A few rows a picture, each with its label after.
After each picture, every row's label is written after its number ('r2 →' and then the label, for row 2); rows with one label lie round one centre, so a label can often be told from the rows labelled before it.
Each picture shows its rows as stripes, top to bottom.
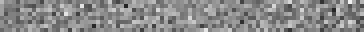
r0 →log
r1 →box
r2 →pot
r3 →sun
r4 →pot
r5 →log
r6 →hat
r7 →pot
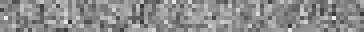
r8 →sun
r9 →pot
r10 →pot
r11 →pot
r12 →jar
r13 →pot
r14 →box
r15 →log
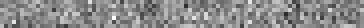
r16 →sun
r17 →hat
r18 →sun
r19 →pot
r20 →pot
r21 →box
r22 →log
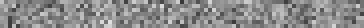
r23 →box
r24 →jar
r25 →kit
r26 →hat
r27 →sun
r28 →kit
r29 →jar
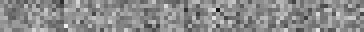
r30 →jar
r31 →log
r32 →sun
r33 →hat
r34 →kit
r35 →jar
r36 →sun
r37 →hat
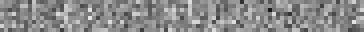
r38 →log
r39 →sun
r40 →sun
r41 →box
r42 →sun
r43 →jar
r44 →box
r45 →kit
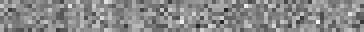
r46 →jar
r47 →box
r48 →kit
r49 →log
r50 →kit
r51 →hat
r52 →box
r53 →log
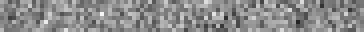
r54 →pot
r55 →pot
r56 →sun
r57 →kit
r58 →kit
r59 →hat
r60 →hat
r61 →sun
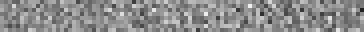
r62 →pot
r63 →box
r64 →jar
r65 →pot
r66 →sun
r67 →sun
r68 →pot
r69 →hat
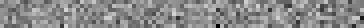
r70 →box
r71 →pot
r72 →sun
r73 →hat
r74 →jar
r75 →hat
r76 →sun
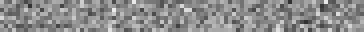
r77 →box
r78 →log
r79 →pot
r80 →hat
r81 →box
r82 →kit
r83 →log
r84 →jar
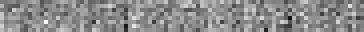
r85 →pot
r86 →log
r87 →box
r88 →log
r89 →box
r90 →hat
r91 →box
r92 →box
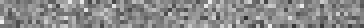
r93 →box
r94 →pot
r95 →jar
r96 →kit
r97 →sun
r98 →log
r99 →pot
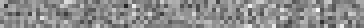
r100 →sun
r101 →box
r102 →hat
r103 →log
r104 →hat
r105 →pot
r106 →box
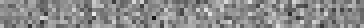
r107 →box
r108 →kit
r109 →pot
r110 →box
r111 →hat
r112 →pot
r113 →log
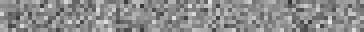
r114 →box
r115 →pot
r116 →hat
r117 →log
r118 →sun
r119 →jar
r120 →kit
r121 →jar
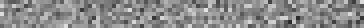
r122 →sun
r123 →box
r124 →pot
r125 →log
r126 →hat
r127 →box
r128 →pot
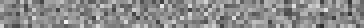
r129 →pot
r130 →kit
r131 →box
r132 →pot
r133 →hat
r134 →sun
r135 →log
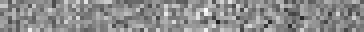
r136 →jar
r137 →sun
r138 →pot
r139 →pot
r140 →jar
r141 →sun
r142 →box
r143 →pot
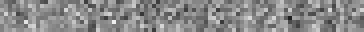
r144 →kit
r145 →hat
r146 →sun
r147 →jar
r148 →box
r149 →hat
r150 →hat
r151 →hat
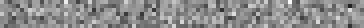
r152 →sun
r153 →sun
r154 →hat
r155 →jar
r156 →kit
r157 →kit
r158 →sun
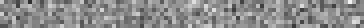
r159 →log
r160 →pot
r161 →kit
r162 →box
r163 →jar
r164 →jar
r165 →pot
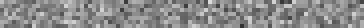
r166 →box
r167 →sun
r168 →kit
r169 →jar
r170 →box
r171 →sun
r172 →log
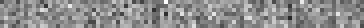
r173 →pot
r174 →box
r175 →hat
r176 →kit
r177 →box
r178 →hat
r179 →hat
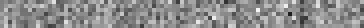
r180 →kit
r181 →hat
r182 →jar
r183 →box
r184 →kit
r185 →jar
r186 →jar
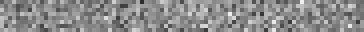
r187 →pot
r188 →log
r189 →log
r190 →pot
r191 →jar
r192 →box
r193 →log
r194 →box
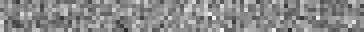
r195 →log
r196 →pot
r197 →pot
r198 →pot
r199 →kit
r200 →log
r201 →log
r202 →box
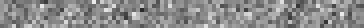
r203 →kit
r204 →hat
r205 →jar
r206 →box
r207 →box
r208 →sun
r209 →pot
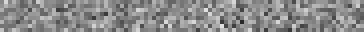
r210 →jar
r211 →jar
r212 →log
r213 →box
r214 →hat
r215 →log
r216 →kit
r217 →box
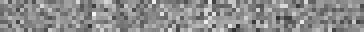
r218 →jar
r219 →hat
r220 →pot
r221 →kit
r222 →box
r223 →pot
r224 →jar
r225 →kit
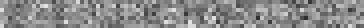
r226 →jar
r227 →hat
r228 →sun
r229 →hat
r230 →kit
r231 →sun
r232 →log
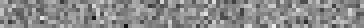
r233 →kit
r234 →box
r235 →log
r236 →log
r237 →hat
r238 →kit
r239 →box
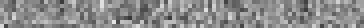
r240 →kit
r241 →kit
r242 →kit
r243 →jar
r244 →jar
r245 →hat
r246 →log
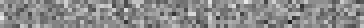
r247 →box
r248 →jar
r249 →hat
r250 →log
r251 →sun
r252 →box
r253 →sun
